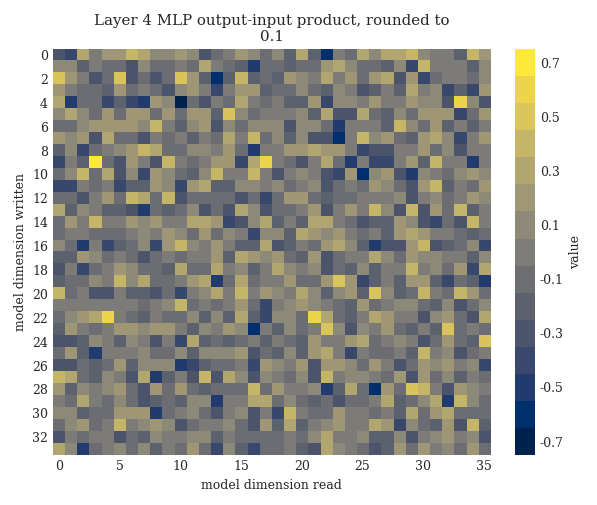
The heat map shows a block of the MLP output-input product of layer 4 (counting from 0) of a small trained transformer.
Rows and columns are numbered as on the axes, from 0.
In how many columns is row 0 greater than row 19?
20
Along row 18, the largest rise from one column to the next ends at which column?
35
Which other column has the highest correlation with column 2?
27
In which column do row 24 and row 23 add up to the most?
32
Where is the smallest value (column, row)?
10, 4
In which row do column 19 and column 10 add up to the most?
2
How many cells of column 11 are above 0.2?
2
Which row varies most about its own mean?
9
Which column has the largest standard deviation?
22
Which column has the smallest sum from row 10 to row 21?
25
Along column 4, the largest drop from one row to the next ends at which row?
23
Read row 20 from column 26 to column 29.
0.5 0.1 -0.2 -0.1
